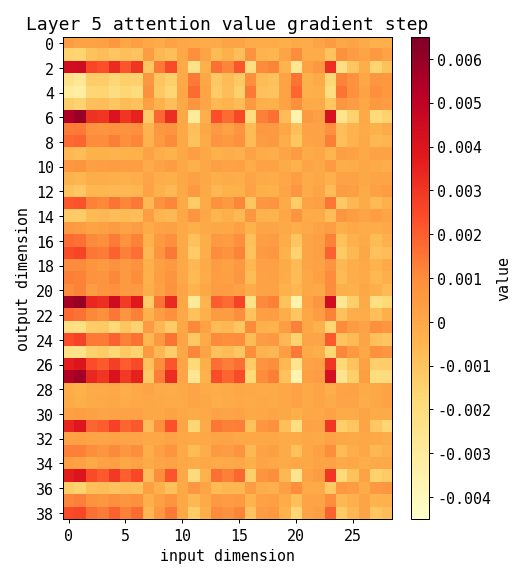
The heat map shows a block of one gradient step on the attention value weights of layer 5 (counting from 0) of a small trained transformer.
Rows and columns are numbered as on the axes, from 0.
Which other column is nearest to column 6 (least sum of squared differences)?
2
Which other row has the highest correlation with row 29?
28
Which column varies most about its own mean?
1
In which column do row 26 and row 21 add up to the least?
20
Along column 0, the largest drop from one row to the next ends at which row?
3
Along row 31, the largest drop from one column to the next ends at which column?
24
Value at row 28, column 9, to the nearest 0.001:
0
